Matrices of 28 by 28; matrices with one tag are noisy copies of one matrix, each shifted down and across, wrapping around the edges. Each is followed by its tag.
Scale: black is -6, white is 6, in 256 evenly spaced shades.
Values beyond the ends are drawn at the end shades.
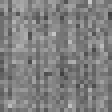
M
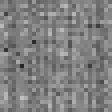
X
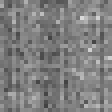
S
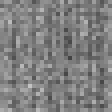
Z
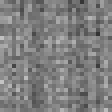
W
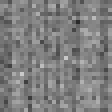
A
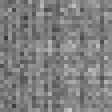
Z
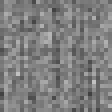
X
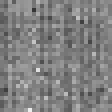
M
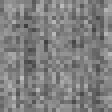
W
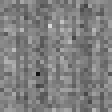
W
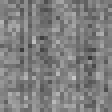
W
